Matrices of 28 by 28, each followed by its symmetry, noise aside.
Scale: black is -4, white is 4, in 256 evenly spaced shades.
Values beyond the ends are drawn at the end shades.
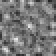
symmetric across the other diagonal.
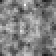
mirrored top to bottom.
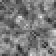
symmetric.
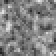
no symmetry.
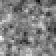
antisymmetric.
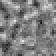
antisymmetric.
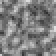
symmetric across the other diagonal.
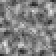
same after a half turn.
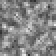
symmetric.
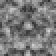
mirrored left to right.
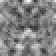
mirrored left to right.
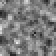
no symmetry.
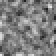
symmetric across the other diagonal.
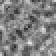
symmetric.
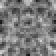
mirrored left to right.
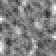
same after a half turn.
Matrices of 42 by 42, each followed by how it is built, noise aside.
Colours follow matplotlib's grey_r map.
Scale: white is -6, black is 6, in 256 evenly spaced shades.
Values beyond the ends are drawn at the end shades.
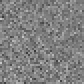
lower triangular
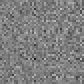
low rank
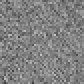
Toeplitz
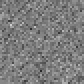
Hankel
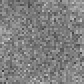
smooth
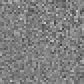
upper triangular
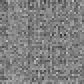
blocks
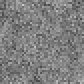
smooth
